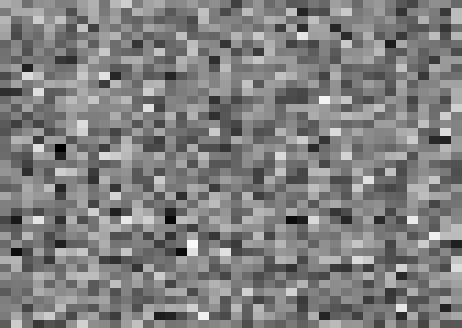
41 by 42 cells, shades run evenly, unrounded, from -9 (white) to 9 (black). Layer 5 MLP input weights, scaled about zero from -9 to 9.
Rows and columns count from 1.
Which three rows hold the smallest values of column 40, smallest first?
30, 23, 5
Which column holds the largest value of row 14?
15
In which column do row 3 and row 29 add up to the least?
42
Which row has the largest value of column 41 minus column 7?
13
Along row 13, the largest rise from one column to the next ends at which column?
33
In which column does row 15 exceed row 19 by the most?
4
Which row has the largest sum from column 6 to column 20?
19
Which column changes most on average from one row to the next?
41
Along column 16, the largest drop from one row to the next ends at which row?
29
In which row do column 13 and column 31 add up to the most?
34
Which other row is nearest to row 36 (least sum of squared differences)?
26
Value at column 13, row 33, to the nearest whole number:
2
